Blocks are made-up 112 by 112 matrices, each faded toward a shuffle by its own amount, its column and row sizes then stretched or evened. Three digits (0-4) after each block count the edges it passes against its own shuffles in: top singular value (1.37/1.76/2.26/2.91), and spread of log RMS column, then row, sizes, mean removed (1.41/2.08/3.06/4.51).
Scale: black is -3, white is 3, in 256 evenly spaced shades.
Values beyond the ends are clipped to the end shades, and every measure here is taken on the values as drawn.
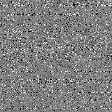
0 0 3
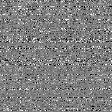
1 1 4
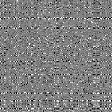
4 1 3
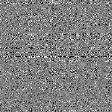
2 2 3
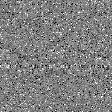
2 0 1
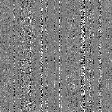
2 4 1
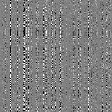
4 4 1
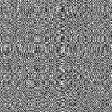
4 2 0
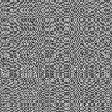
4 1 0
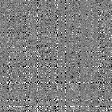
3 3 3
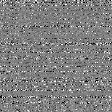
0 0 4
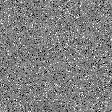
1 0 0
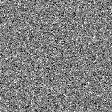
1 0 0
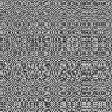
4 0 3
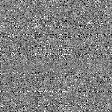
2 1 2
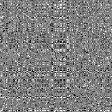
4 2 2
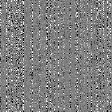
2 4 1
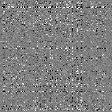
3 3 3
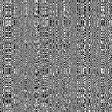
4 4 0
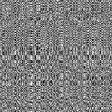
4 3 1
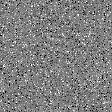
1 1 0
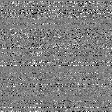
0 1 4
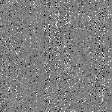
0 3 0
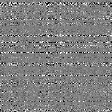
3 2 4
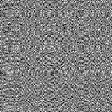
4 1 1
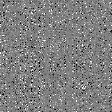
1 3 1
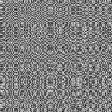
4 2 0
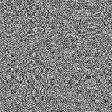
3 1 0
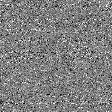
0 0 2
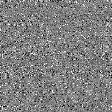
2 1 2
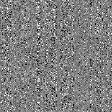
2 3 0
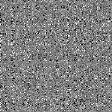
1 3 2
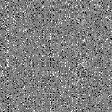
3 2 0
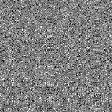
3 1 1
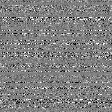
1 0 4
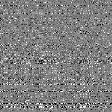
3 0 3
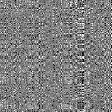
4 3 1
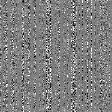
1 4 0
